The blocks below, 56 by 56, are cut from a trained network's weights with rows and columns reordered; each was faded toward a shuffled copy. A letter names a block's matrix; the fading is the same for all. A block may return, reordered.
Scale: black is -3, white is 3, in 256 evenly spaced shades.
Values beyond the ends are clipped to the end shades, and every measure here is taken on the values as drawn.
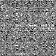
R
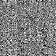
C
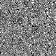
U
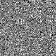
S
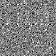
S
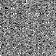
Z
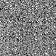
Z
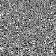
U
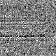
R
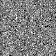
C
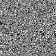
U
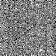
Z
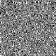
S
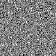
U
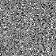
U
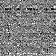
R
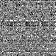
R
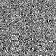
Z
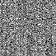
Z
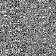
S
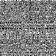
R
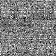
R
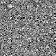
U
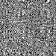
C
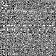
R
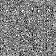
Z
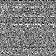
R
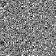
S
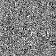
Z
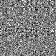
Z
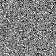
U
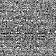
R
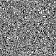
U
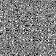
Z
